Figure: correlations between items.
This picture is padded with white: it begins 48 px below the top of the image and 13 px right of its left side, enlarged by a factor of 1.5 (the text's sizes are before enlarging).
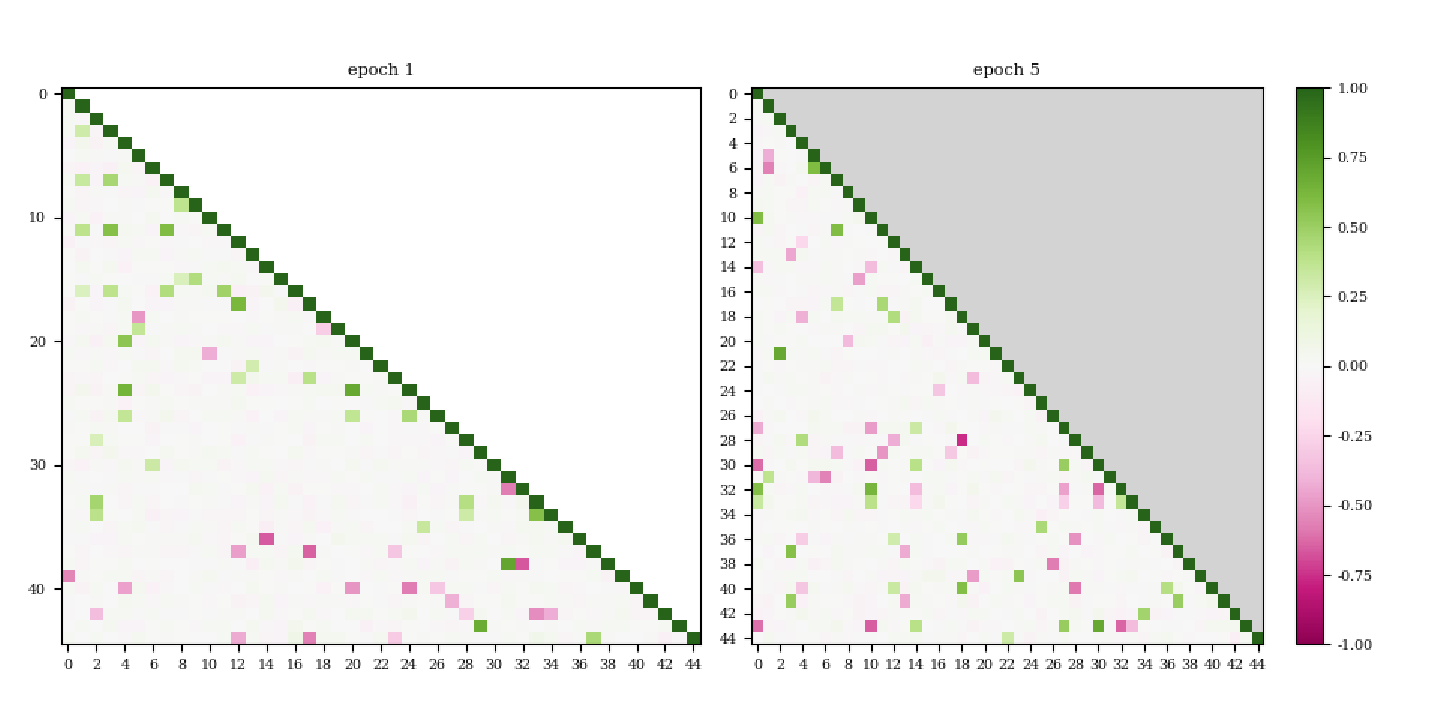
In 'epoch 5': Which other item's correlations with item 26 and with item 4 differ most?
38
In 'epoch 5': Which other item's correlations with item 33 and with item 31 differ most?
6
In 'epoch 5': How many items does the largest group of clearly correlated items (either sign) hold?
8
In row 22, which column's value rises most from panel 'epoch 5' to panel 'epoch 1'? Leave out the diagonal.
13
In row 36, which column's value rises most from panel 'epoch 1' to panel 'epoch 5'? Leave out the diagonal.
14
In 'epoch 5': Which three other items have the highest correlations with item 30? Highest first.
43, 27, 14
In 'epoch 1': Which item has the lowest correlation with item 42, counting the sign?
33
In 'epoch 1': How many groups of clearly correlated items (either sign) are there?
15
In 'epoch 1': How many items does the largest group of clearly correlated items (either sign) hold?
5
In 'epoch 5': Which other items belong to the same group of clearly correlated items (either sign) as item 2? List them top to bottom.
21
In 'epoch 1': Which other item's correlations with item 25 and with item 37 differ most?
17
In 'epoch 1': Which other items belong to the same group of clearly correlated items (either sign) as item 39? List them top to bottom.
0
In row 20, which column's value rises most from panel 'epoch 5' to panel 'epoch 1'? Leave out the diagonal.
24
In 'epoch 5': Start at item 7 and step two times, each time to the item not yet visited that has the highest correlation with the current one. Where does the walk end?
17
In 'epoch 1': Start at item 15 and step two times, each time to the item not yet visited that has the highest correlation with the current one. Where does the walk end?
8
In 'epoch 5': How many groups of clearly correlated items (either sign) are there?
14
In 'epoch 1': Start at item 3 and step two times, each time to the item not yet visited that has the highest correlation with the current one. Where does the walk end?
7
